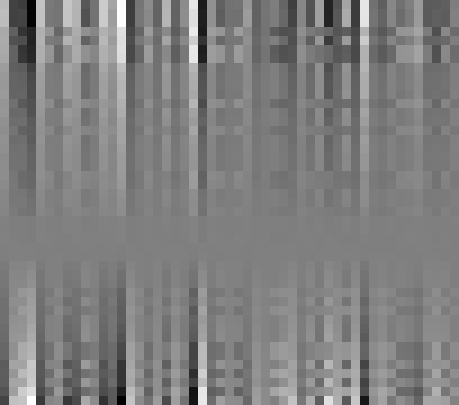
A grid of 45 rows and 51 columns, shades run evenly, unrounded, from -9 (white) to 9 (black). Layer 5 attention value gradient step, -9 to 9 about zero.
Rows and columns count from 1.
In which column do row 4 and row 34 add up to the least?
22
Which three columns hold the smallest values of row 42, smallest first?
23, 4, 3
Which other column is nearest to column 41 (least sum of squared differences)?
12
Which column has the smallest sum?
14
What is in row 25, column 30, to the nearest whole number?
0
